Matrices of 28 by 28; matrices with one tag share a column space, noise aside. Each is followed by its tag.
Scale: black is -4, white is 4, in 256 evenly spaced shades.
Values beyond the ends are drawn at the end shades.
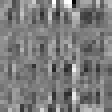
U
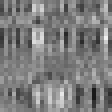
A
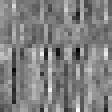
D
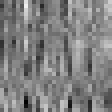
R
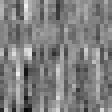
D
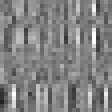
A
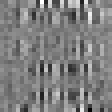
U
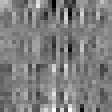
U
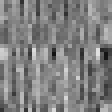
D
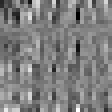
U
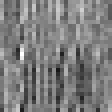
D
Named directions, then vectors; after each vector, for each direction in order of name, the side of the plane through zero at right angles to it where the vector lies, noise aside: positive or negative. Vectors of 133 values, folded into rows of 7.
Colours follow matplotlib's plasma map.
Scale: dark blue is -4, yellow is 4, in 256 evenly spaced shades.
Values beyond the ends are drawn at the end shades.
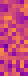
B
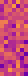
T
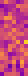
positive, negative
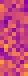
negative, negative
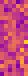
positive, negative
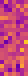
positive, negative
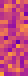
negative, positive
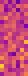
positive, negative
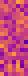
negative, positive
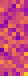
negative, negative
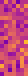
positive, negative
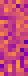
negative, positive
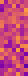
positive, positive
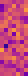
positive, positive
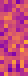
positive, negative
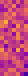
positive, positive
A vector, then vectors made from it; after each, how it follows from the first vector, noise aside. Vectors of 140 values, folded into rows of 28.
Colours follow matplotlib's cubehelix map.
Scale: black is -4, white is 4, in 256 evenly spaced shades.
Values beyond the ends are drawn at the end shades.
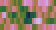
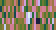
sign-scrambled.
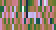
sign-scrambled.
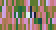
sign-scrambled.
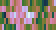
negated.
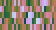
sign-scrambled.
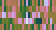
sign-scrambled.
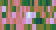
negated.
